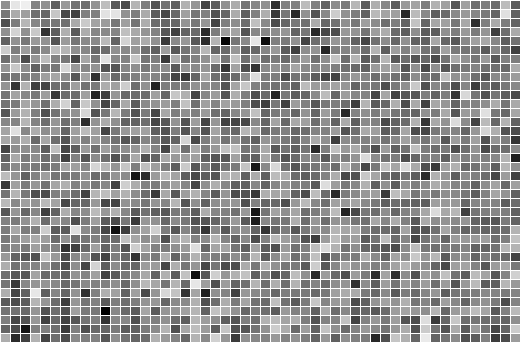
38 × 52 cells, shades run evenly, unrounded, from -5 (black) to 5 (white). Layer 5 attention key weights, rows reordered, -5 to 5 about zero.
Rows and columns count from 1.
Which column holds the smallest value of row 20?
14
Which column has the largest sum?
4
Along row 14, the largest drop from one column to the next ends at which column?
43
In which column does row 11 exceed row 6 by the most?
33
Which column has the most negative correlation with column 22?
38
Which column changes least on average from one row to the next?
29
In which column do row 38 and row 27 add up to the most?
22
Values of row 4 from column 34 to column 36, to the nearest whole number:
-2 1 1
